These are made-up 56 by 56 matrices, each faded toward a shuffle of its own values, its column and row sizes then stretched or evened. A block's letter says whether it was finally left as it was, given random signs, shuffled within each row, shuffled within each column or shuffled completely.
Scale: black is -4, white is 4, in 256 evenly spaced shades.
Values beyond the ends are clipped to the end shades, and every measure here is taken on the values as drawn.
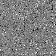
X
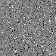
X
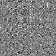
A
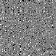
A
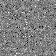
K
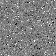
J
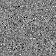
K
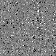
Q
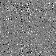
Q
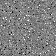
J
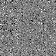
Q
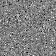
J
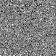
K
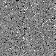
X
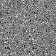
X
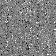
X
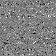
K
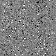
X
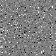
A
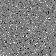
J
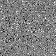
K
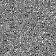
X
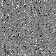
X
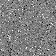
J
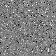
K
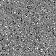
J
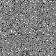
K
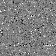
K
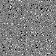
Q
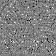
K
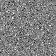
J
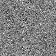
X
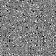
A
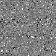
A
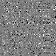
A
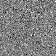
K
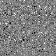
A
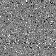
K
